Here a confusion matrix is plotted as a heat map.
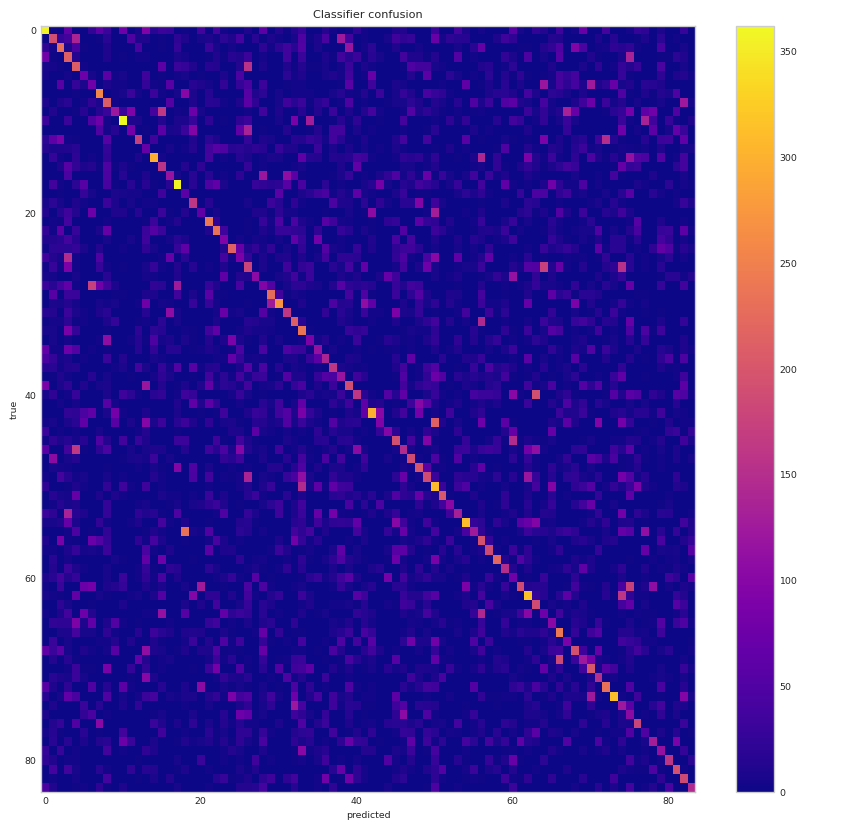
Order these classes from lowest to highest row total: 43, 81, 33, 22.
81, 33, 22, 43
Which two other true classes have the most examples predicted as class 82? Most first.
8, 73
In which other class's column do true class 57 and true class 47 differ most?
1
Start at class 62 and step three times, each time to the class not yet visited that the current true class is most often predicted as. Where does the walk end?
56
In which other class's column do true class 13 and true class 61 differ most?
75
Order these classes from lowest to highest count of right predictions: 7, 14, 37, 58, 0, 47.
37, 47, 58, 7, 14, 0
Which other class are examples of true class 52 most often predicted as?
70
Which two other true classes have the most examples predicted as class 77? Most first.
10, 55
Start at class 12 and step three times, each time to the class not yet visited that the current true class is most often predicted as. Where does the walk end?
50
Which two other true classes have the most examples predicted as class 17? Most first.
28, 48
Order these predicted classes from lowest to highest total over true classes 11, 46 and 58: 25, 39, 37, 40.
39, 37, 40, 25
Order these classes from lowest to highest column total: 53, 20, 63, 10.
20, 53, 10, 63
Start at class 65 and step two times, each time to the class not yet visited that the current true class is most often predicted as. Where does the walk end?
26
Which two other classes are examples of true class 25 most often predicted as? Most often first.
3, 50
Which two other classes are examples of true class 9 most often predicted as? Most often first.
15, 67
